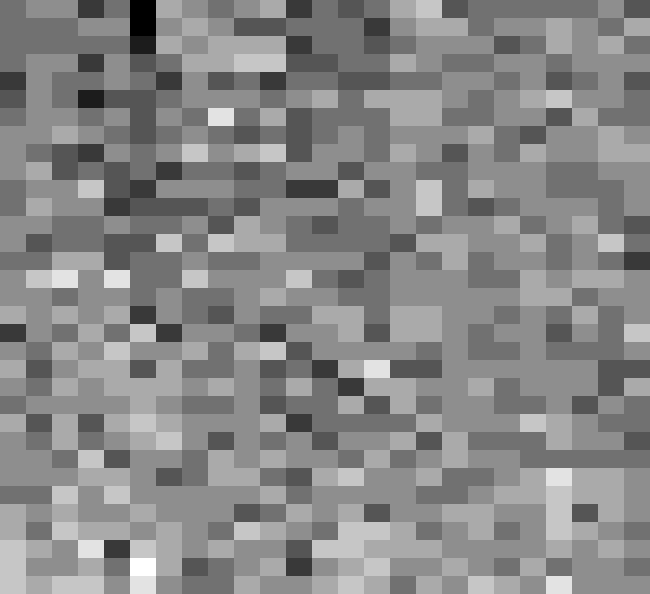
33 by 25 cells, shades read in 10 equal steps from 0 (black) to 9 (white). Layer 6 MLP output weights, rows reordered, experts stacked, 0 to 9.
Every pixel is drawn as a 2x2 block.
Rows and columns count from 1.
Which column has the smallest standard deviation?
20
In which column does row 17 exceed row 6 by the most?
4
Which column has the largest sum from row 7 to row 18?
17
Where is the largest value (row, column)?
32, 6
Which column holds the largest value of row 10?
2
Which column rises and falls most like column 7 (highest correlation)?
1
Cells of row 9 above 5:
7
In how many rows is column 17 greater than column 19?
14
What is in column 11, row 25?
4
